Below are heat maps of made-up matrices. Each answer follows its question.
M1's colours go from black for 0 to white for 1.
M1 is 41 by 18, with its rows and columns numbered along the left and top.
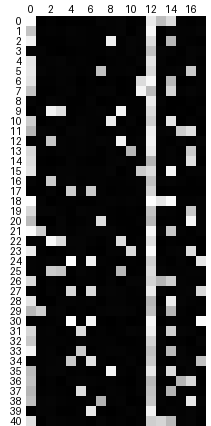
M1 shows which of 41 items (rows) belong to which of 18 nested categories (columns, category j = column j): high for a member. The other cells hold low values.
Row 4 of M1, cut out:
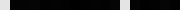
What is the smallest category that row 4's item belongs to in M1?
0
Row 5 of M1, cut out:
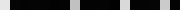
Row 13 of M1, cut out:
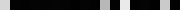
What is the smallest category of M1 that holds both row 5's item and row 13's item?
16
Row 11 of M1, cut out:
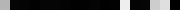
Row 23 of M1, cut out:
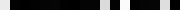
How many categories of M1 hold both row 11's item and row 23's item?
3
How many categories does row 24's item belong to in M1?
4
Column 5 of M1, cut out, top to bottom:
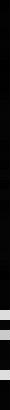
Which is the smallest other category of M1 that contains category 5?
14
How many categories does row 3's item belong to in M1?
1
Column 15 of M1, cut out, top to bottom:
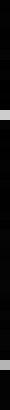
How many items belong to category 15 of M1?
2
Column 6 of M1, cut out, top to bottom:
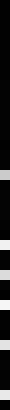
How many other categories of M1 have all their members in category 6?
2
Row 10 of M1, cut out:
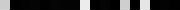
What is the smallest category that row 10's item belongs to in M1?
8
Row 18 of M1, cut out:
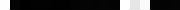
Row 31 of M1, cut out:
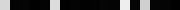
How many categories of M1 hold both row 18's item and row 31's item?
3
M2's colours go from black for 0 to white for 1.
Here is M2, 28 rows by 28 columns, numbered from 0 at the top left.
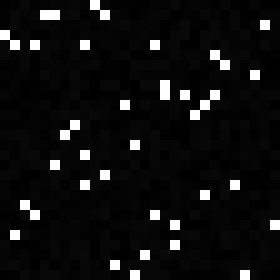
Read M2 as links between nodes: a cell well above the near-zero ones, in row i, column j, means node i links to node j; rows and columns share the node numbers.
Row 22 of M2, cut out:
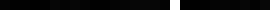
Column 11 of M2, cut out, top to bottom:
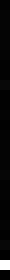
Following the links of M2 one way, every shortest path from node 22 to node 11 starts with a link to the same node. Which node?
node 17
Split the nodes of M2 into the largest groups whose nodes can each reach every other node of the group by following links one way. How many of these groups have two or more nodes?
3
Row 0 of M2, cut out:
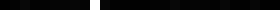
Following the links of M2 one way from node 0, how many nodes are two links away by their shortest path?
3
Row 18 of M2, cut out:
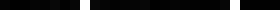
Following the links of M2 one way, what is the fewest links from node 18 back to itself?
7
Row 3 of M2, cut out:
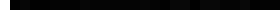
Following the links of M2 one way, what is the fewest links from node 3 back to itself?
4
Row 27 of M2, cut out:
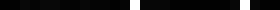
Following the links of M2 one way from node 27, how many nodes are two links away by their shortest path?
2
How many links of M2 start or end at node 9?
4
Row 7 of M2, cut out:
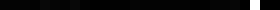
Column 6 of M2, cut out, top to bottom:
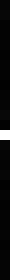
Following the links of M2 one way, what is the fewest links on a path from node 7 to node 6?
4
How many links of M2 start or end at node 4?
5
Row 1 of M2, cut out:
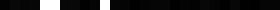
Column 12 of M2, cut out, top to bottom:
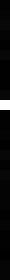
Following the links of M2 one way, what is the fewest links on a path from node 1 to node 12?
2
